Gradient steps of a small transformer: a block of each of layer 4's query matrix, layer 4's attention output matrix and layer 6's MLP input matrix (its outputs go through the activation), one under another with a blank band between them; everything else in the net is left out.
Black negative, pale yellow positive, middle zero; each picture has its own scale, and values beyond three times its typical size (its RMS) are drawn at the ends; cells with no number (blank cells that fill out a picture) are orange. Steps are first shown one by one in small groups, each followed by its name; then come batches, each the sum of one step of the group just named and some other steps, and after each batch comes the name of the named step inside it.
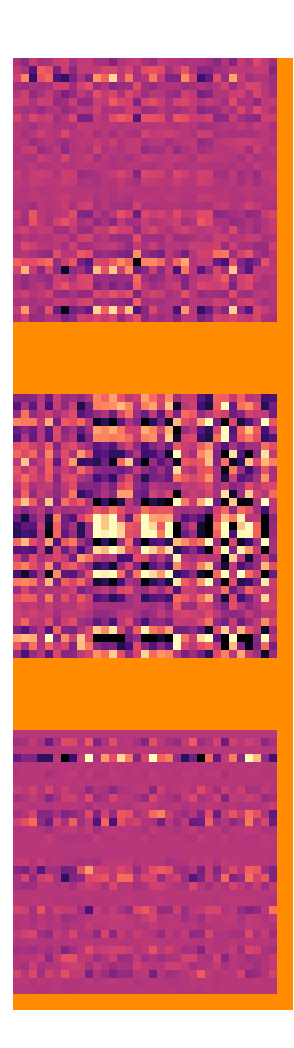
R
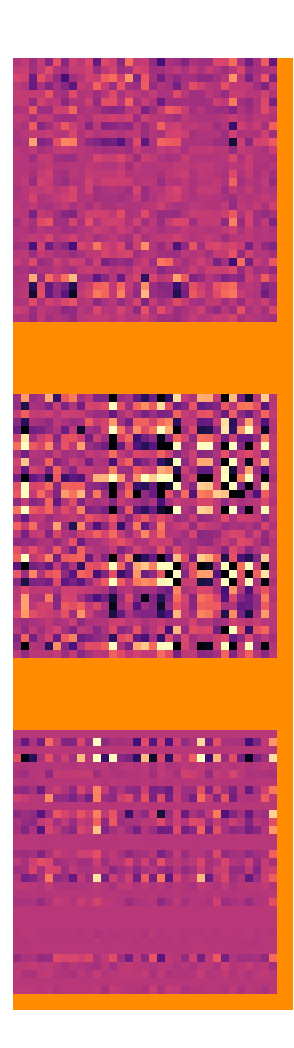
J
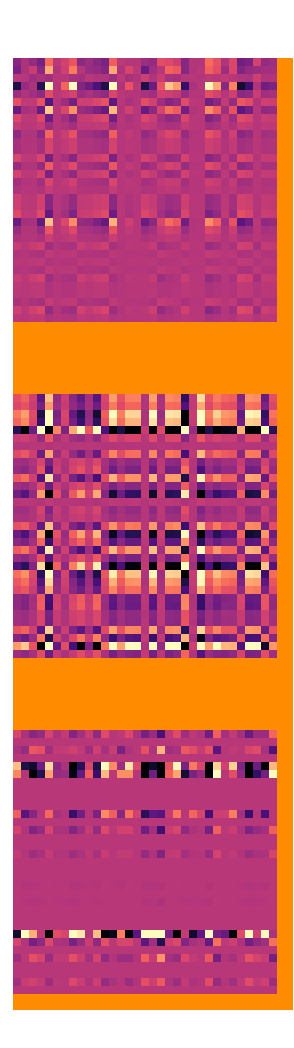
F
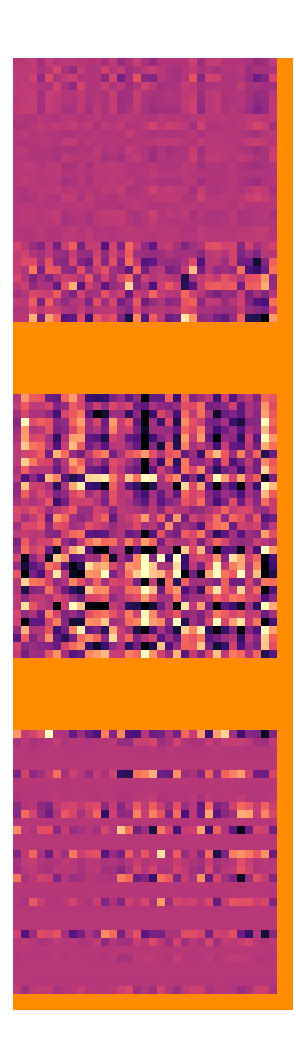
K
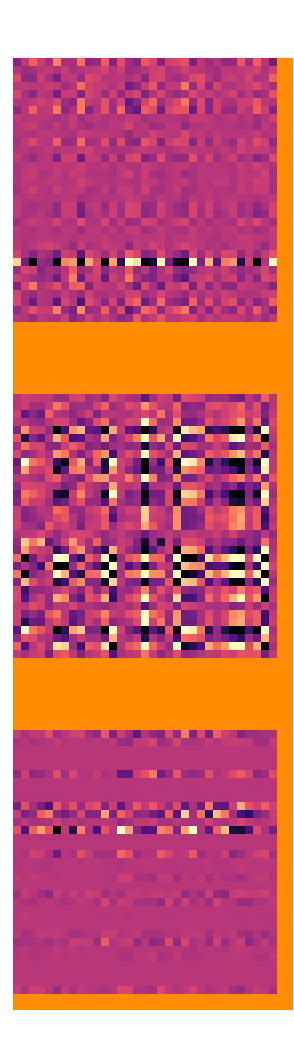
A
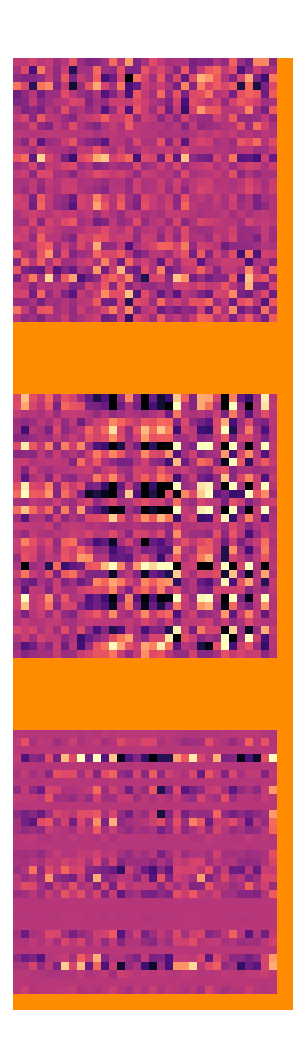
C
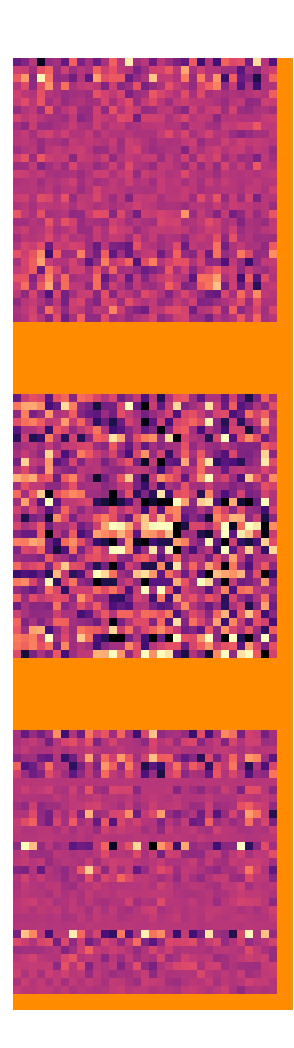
R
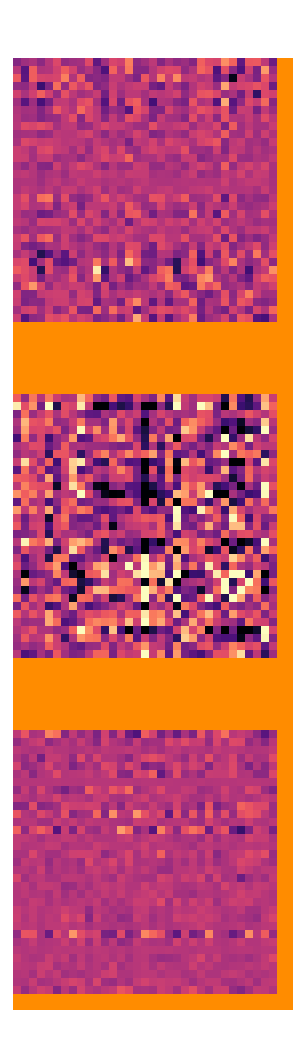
K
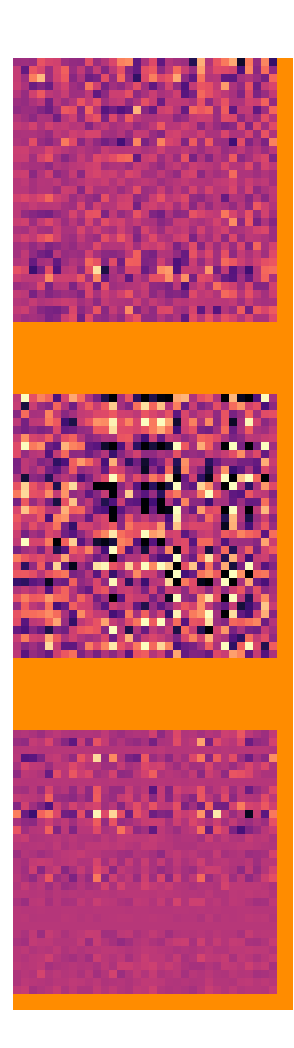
J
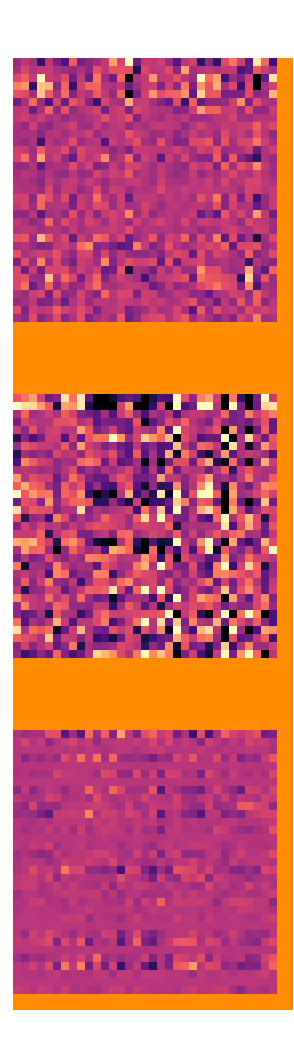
C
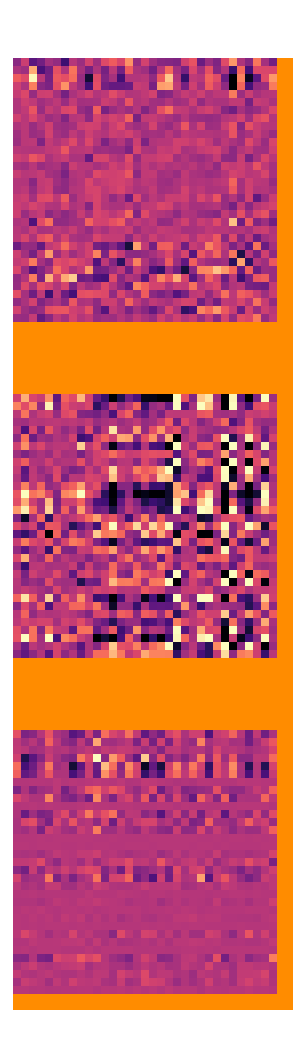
J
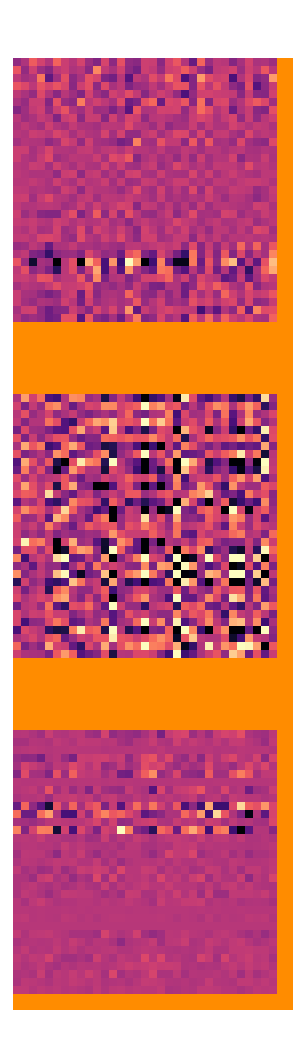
A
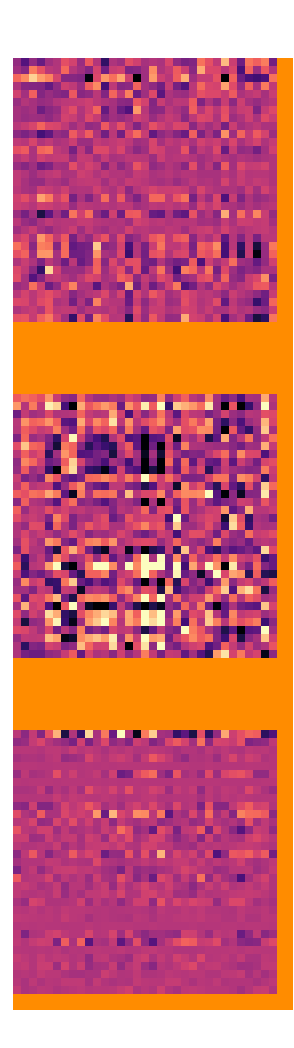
K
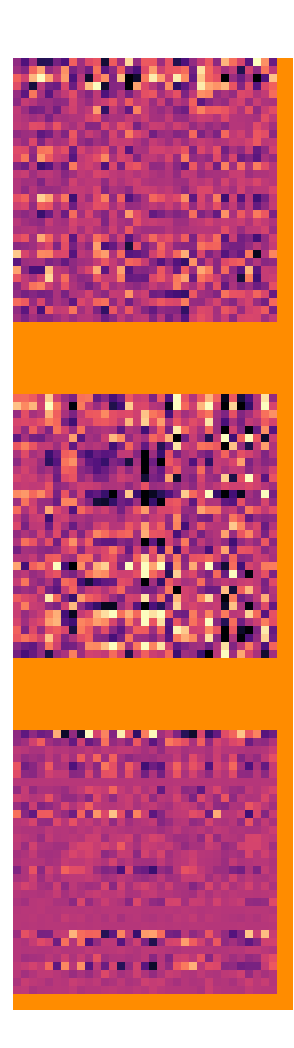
C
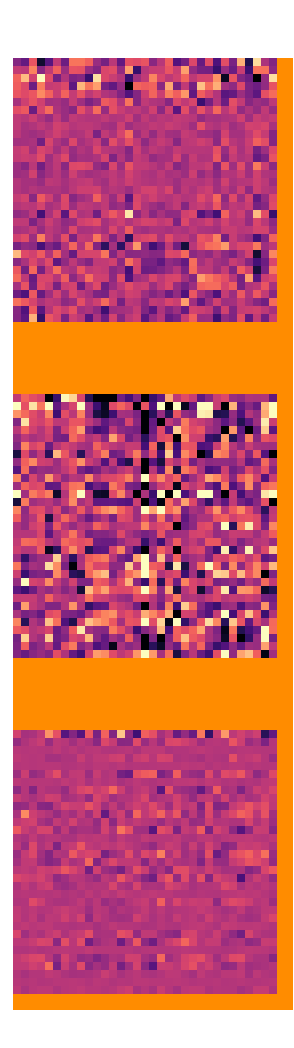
K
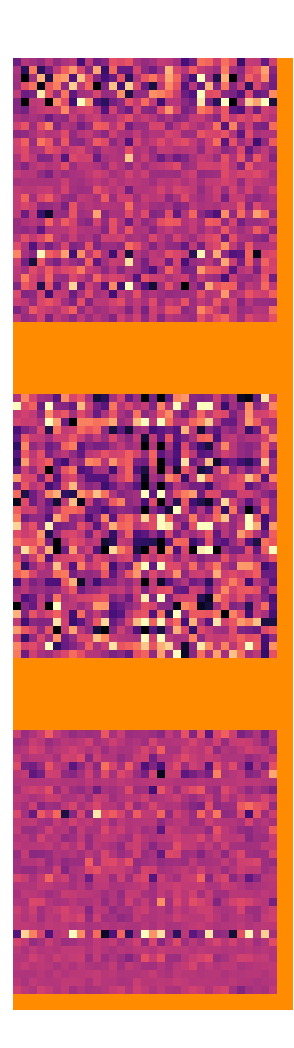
F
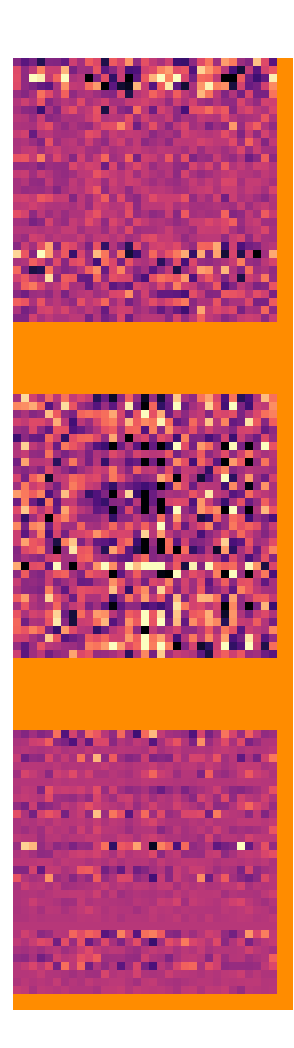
C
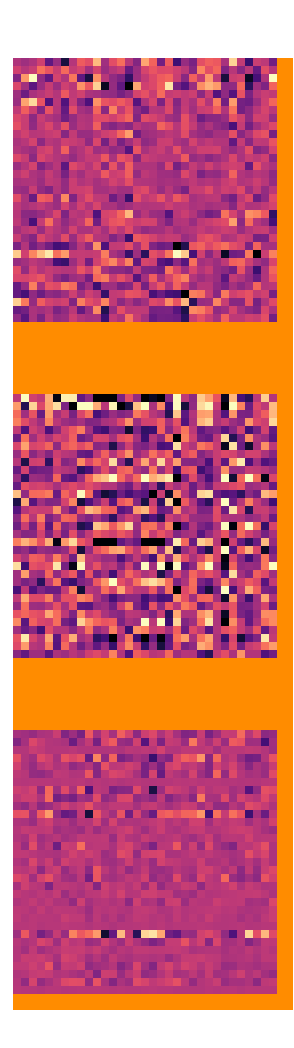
F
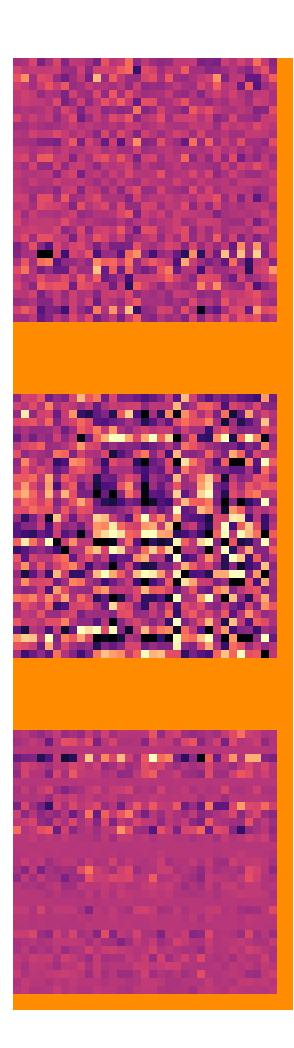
R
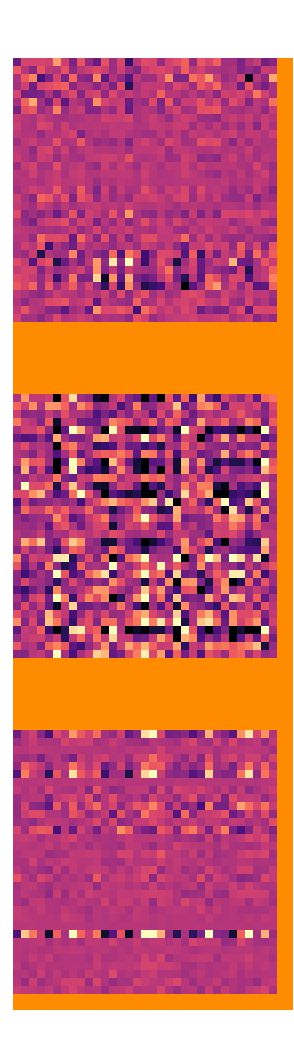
A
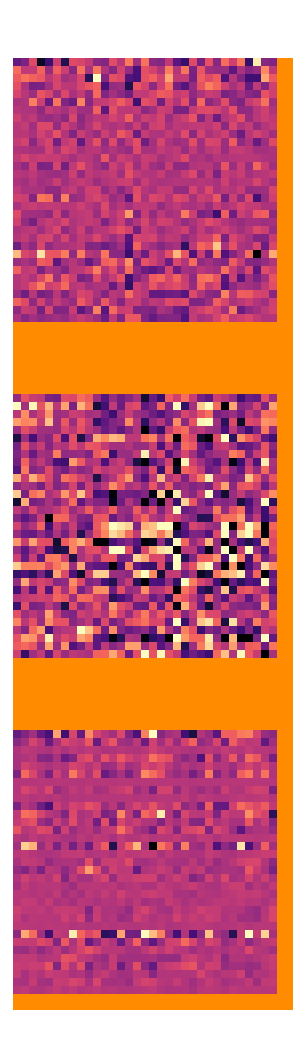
R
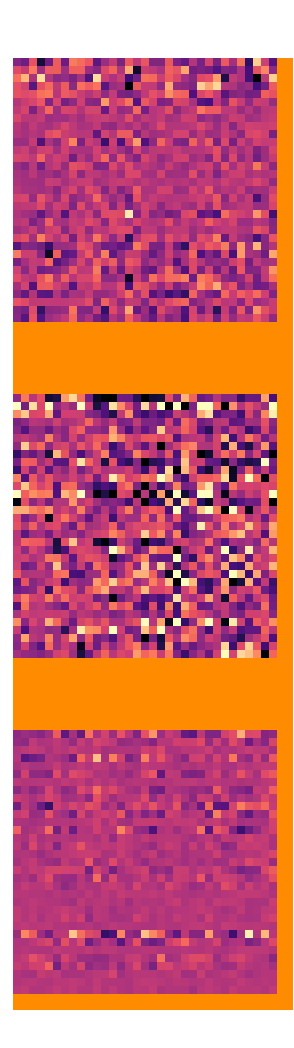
J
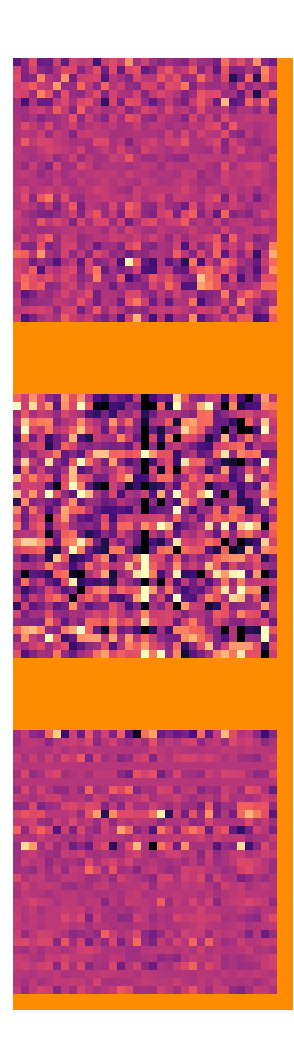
K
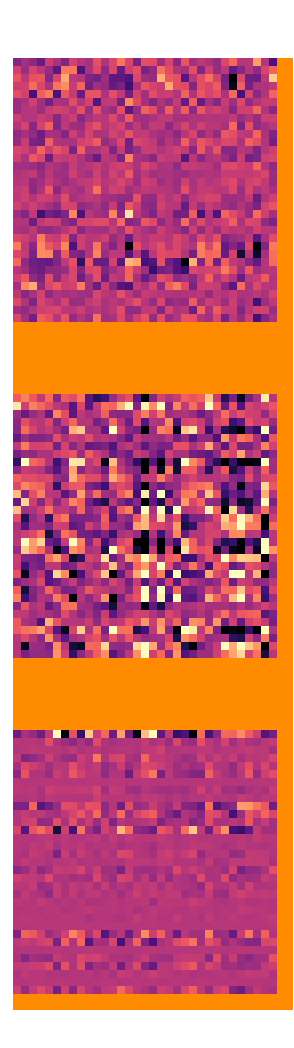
A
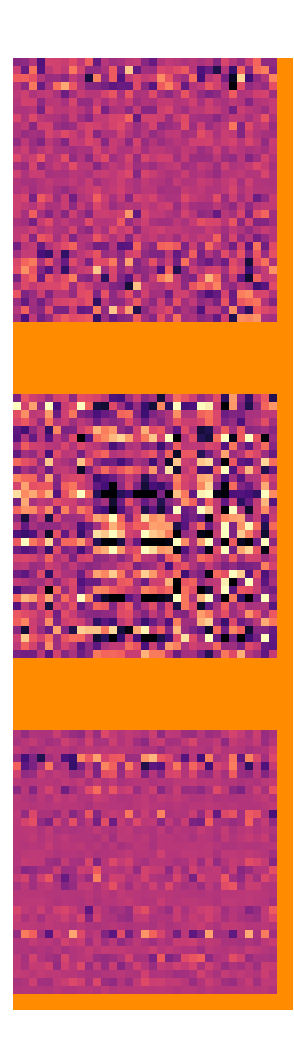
R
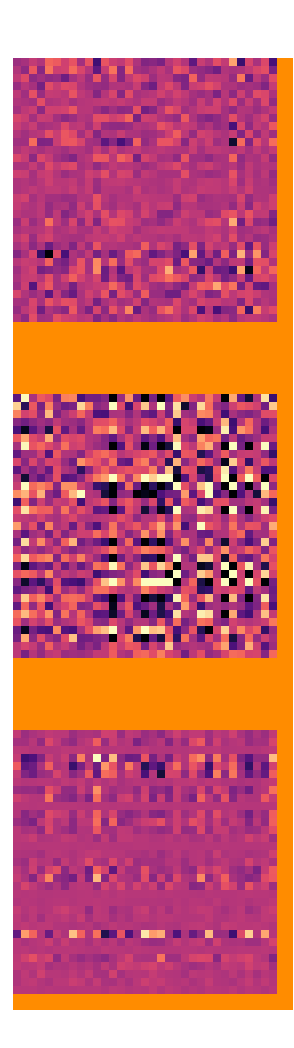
J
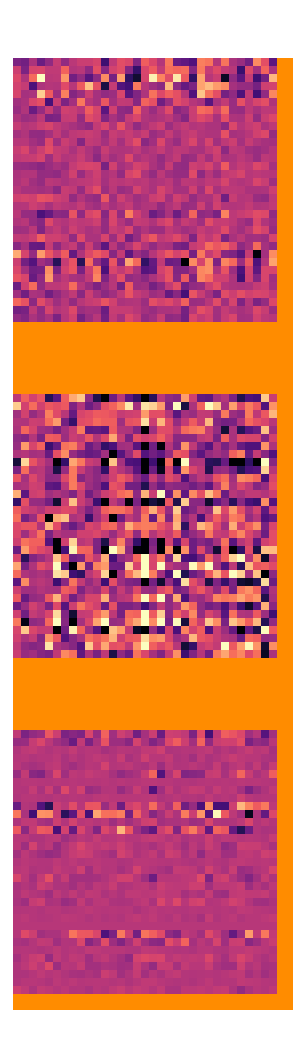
A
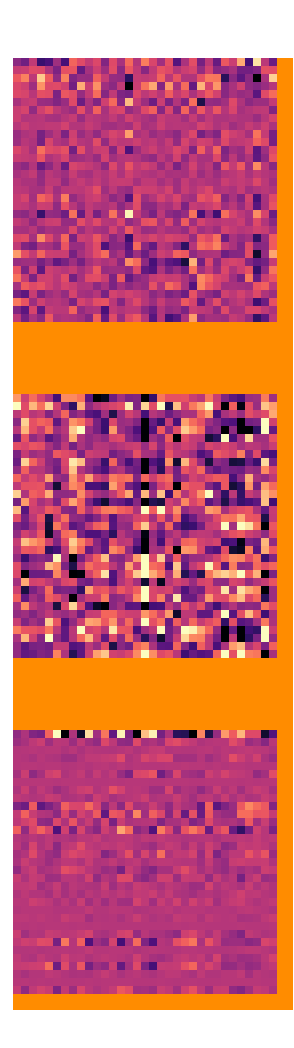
K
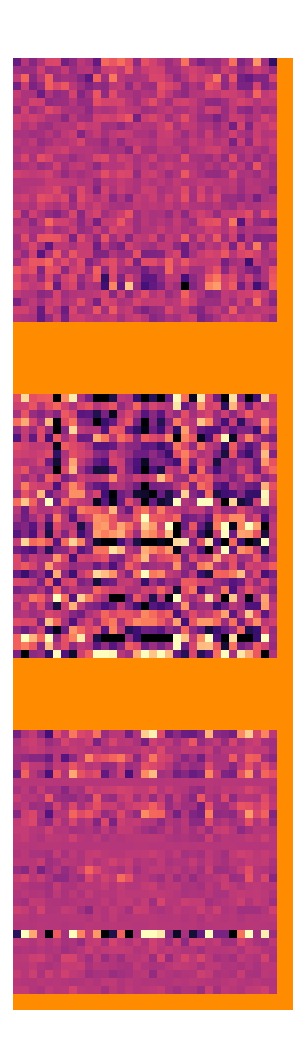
R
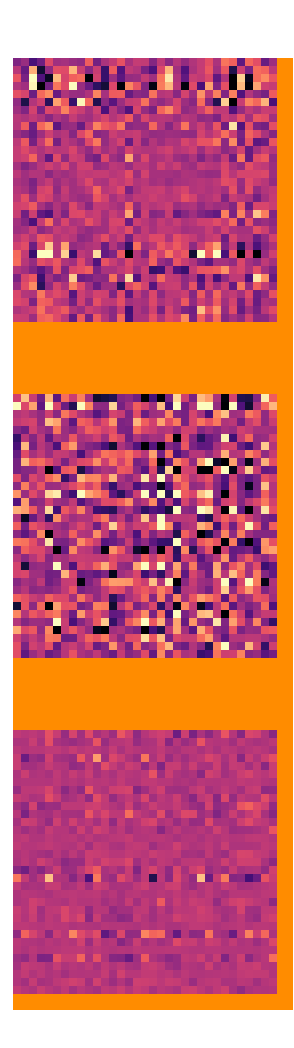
F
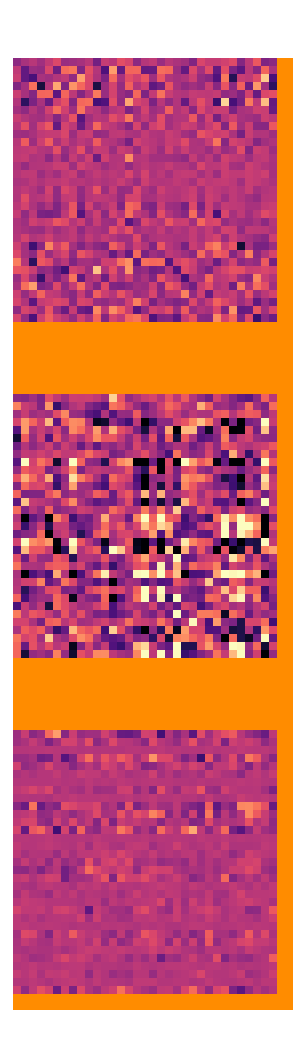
R
